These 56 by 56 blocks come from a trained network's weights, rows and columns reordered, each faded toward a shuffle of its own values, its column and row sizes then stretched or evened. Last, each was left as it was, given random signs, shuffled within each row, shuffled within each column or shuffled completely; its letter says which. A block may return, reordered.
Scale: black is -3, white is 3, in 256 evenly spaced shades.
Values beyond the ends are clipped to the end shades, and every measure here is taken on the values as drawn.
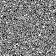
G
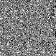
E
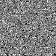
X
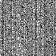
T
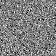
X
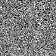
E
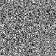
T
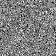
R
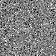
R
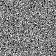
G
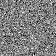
G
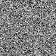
X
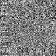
T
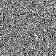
E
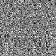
T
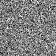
G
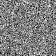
X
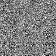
E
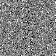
R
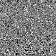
E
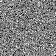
G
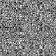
T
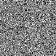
E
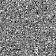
E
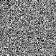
E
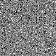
R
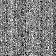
R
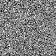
R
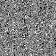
R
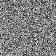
G
